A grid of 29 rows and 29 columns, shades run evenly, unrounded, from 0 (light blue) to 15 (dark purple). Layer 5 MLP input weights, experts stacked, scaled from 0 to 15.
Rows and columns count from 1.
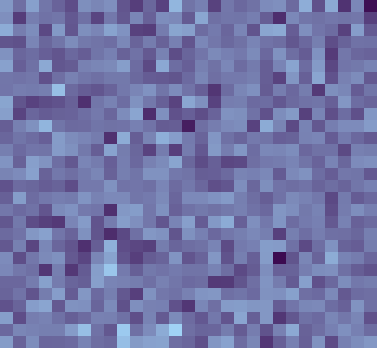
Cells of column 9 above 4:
24
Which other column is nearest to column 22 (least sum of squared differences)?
2
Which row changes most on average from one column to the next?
1
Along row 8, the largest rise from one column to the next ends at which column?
6
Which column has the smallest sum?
13
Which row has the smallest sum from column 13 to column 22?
3
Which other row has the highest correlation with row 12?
28
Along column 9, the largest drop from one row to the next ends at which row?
21
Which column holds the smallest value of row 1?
14
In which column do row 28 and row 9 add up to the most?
17
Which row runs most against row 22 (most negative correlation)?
18
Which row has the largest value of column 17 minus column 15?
9
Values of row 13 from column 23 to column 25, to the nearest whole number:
5 8 7
